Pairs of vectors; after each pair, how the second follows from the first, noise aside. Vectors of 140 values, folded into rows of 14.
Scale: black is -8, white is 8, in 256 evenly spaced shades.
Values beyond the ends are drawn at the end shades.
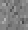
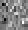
negated, scaled up.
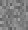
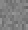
reversed, negated, shrunk.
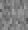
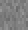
reversed, negated, shrunk.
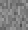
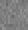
reversed, shrunk.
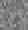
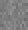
reversed, negated, shrunk.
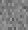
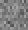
wrapped around.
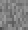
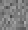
wrapped around.
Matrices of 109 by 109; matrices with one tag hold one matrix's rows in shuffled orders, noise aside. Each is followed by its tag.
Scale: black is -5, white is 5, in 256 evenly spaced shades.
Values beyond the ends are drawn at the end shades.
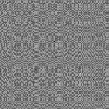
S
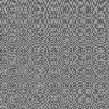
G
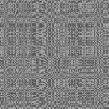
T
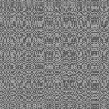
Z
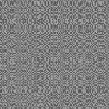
G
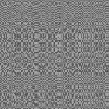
S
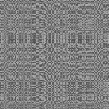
T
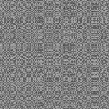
Z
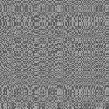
S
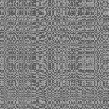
T
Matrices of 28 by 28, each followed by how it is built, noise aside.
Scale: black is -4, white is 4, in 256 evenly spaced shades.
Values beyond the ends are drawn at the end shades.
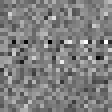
uneven rows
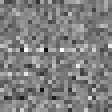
uneven rows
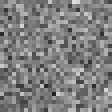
noise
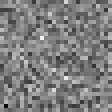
noise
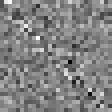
banded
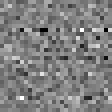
uneven rows
